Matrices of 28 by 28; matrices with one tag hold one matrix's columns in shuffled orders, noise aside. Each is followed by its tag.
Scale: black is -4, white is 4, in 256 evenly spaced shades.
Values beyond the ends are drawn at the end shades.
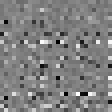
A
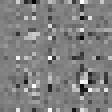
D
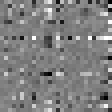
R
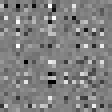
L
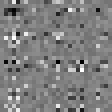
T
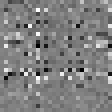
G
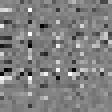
G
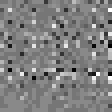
G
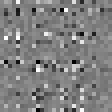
T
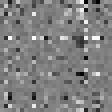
R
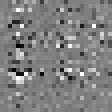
G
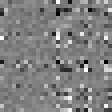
T
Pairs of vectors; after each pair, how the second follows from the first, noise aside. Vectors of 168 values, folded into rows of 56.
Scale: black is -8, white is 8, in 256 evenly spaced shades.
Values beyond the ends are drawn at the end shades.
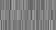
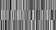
scaled up.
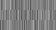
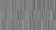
wrapped around, shrunk.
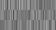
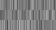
wrapped around.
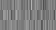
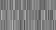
reversed, negated.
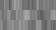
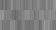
wrapped around, shrunk.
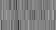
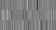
reversed, partly zeroed.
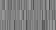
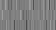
partly zeroed.
